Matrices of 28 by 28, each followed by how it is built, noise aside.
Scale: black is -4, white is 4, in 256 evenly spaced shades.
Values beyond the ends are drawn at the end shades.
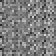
repeating rows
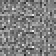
repeating rows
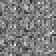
repeating rows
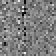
uneven columns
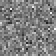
noise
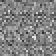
repeating columns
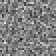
repeating rows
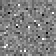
sparse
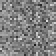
repeating rows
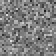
noise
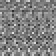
repeating columns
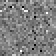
sparse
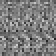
repeating columns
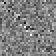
banded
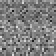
repeating columns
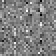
uneven columns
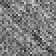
Toeplitz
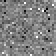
sparse
